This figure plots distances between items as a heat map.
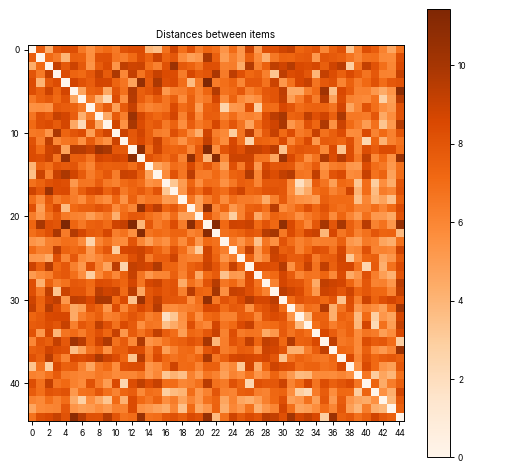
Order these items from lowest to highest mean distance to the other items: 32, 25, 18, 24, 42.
42, 18, 32, 25, 24
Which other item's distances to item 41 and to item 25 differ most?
33
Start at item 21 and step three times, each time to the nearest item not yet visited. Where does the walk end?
3
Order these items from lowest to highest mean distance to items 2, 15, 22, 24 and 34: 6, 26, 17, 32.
32, 6, 17, 26
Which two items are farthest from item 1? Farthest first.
21, 15
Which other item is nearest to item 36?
5
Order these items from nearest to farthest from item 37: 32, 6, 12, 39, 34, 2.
12, 39, 34, 32, 6, 2
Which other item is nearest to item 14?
0
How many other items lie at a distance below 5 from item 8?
3
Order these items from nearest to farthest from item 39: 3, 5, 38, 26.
38, 5, 26, 3
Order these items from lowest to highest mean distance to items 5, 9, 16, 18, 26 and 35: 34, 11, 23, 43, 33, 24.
43, 11, 23, 33, 34, 24
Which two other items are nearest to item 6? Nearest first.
9, 42
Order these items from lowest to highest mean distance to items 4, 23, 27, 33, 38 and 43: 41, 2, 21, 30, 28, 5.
41, 2, 28, 5, 21, 30
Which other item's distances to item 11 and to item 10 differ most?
26
